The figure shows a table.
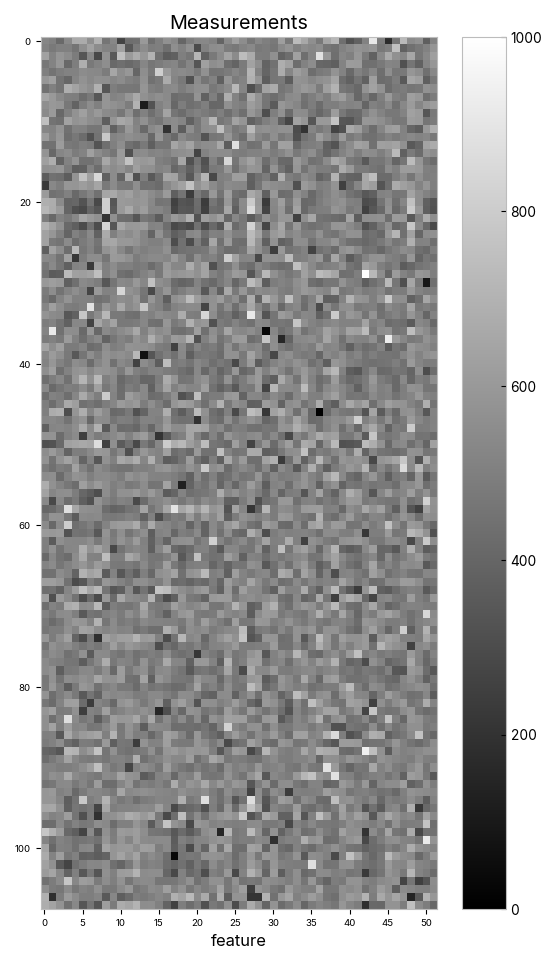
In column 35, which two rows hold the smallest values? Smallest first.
26, 10
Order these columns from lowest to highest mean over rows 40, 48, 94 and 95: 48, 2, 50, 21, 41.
50, 41, 2, 21, 48
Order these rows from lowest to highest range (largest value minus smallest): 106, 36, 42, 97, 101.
42, 97, 106, 101, 36
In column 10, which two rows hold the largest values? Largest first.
31, 2
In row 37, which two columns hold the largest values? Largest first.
45, 29
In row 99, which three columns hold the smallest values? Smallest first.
30, 42, 17
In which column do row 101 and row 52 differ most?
17
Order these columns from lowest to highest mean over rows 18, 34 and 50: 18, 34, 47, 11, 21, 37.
11, 37, 47, 34, 18, 21
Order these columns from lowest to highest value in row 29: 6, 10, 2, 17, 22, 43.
2, 10, 22, 17, 6, 43
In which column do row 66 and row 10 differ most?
38
